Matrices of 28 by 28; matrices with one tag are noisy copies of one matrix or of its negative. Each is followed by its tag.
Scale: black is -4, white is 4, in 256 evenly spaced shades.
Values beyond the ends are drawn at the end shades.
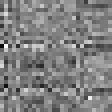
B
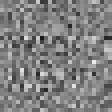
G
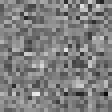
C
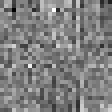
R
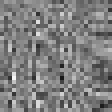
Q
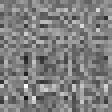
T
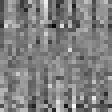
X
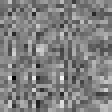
Q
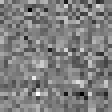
C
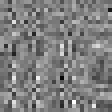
Q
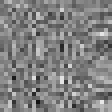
Q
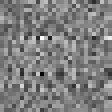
G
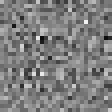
G
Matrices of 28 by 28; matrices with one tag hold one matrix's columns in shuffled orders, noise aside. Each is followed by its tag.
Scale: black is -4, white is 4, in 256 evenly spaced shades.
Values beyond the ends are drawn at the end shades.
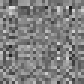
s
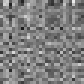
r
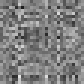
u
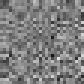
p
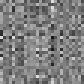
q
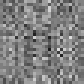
q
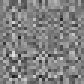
p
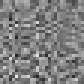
p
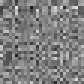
s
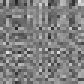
r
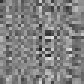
q
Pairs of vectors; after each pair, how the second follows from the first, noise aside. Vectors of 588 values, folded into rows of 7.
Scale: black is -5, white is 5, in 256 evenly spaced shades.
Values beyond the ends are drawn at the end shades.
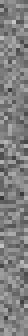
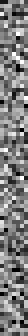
wrapped around, scaled up.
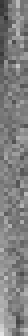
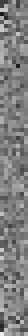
sign-scrambled.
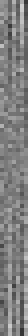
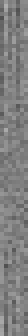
reversed, negated, shrunk.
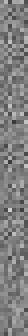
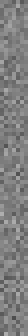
reversed, shrunk.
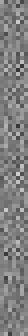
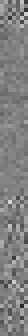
wrapped around, negated, partly zeroed.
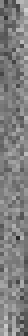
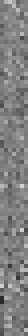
wrapped around, negated, partly zeroed.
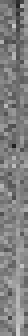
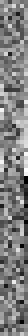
wrapped around, scaled up.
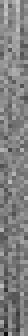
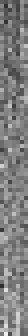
negated.
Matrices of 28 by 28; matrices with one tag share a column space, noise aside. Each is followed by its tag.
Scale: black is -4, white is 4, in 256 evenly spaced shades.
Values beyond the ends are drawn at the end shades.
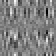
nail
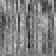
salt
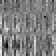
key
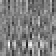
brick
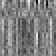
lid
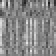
lid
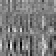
key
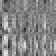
key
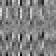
nail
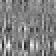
key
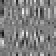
nail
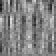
salt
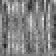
salt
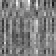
lid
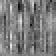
salt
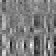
key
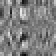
nail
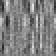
salt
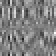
nail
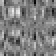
nail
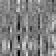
key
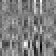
brick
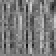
salt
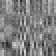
brick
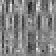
salt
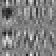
nail
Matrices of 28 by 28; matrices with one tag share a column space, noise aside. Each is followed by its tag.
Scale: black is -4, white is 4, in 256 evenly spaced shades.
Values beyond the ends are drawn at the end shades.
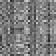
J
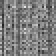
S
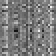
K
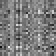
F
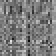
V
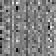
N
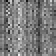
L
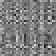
J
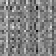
N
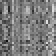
V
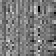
V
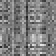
J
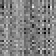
S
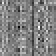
N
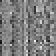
V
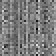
J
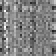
N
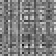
J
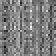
N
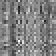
V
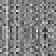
K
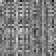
L
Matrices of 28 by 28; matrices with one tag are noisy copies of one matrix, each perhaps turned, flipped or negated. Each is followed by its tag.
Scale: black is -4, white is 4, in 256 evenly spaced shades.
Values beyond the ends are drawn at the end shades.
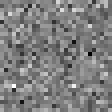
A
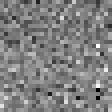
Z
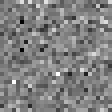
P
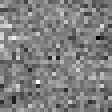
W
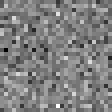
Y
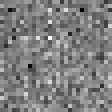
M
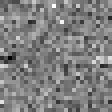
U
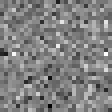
Y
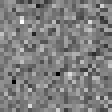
P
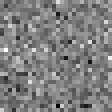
Y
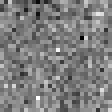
W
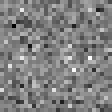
A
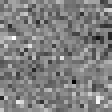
W
